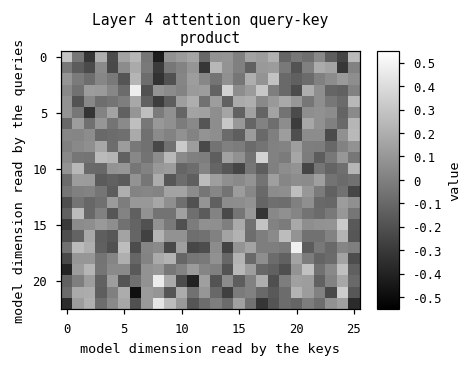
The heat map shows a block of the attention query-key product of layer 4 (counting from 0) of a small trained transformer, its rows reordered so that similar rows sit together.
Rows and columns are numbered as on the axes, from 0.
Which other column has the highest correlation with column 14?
6
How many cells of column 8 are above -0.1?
18
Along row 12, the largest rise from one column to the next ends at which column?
5
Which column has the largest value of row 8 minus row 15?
10
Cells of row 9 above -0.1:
23
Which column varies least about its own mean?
22
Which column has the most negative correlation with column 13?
4
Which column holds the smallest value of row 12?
25
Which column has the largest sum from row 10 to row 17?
20
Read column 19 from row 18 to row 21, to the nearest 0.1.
-0.1 -0.2 0 -0.1
